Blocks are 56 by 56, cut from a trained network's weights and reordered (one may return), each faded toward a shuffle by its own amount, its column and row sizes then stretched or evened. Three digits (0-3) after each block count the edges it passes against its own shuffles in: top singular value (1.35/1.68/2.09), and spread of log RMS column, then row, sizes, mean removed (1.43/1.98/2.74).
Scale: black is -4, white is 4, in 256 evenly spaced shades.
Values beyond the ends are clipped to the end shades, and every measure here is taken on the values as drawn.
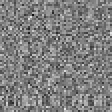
3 0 1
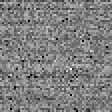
1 0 1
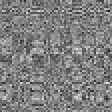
3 0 2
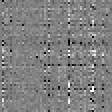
2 3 1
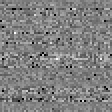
0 0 3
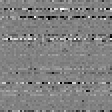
2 0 3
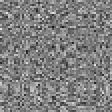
3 2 1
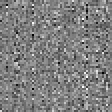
1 3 0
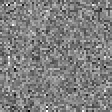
0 1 1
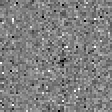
0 2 0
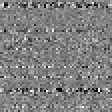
2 0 3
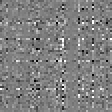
2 3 2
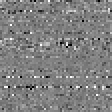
1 0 3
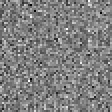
1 1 1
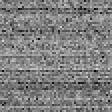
3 0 1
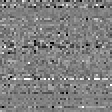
1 1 3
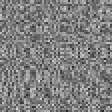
3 0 1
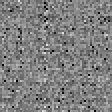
0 1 0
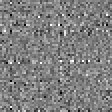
1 1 2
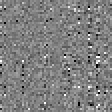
3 2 1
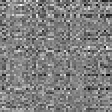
3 1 3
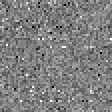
0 0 1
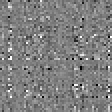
2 2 2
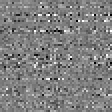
1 1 3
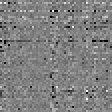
1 2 2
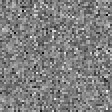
0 1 1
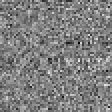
2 1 1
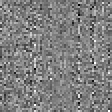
0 3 0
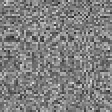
3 0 1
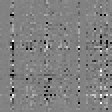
1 3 2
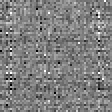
2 3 0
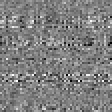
3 0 3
